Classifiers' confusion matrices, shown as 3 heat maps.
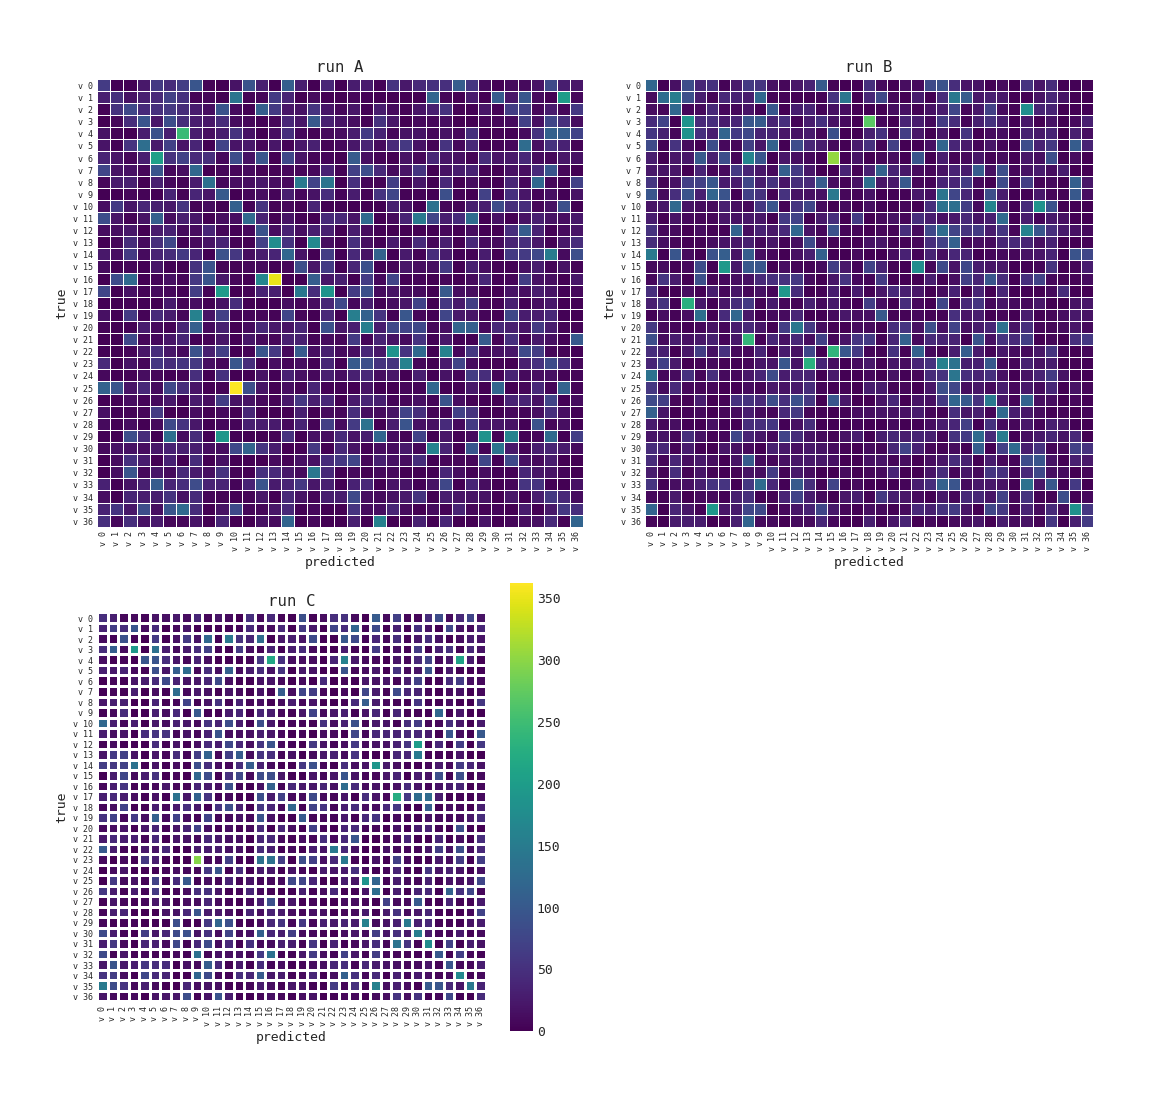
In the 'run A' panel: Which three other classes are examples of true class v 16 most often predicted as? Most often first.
v 13, v 12, v 2
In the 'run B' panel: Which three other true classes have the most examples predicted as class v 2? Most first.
v 1, v 10, v 14
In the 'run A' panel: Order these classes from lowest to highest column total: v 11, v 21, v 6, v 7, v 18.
v 18, v 11, v 21, v 6, v 7
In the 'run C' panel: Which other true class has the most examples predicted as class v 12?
v 2
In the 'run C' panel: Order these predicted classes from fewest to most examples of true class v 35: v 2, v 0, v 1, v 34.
v 34, v 2, v 1, v 0
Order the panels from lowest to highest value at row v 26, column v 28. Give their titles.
run A, run C, run B
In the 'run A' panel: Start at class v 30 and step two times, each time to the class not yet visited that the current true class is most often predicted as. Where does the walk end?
v 10
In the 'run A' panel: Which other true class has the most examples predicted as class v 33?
v 8
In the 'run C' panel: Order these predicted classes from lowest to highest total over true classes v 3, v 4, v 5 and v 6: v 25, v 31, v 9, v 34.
v 25, v 9, v 31, v 34
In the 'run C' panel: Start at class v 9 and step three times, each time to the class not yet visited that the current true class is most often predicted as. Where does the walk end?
v 23
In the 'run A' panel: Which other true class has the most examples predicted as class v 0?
v 25
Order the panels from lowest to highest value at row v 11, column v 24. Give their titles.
run B, run C, run A
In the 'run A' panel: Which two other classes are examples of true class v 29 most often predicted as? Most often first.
v 9, v 31
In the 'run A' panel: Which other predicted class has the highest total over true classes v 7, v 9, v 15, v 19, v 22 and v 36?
v 26
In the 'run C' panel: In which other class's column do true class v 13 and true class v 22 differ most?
v 30
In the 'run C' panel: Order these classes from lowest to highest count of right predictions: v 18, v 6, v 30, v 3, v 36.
v 36, v 6, v 18, v 30, v 3
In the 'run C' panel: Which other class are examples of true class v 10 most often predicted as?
v 0
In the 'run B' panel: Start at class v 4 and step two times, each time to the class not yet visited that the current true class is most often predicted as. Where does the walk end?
v 18
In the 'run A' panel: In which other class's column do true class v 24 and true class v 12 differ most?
v 32
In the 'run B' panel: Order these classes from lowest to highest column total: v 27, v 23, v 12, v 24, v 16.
v 16, v 23, v 27, v 12, v 24
